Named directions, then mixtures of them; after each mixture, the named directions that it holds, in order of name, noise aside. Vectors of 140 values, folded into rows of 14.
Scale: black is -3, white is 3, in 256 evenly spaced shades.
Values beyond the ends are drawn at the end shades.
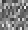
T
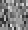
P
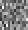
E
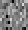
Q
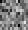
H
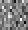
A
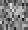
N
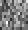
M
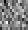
M, N.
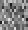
E, N.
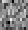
Q, T.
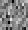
Q.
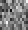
A, H, M.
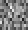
A, M, N.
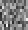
E.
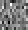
E, N, Q.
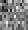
H, M.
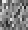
M, T.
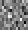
A.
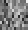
M, N, P.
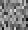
E.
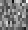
M, Q.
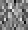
A, N, P.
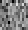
H, P, Q.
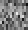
N.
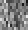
M, P.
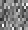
P, T.
